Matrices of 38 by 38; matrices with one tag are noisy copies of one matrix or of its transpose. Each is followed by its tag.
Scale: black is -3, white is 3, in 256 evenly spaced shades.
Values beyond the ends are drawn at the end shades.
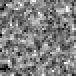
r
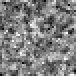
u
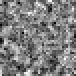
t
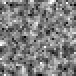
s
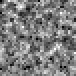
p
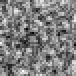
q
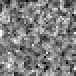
r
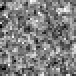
r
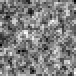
u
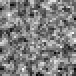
s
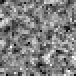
p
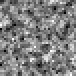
p
